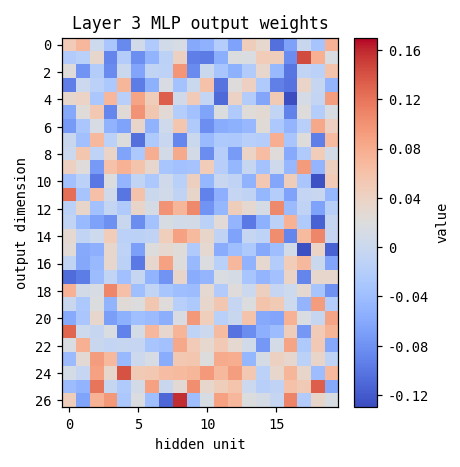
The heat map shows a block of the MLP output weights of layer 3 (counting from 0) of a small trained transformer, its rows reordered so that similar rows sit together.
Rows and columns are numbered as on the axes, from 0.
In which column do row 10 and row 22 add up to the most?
16
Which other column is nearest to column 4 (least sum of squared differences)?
10
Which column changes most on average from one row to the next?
18
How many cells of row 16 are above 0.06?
3
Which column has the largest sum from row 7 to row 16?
7
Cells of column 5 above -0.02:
17
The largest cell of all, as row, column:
26, 8
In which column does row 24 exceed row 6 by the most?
4
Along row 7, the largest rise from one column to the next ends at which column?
19
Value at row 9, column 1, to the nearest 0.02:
0.02
